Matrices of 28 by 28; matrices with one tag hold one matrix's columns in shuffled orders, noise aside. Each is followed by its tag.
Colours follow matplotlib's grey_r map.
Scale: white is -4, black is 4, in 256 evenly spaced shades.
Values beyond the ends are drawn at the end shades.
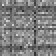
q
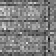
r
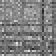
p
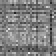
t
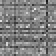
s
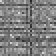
s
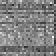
t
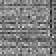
s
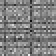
s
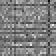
s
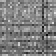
p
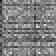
s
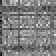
q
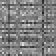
s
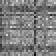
q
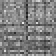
p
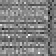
s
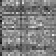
q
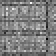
r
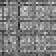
r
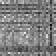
t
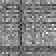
t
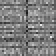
s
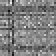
q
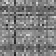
q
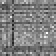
t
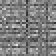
s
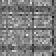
q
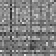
p
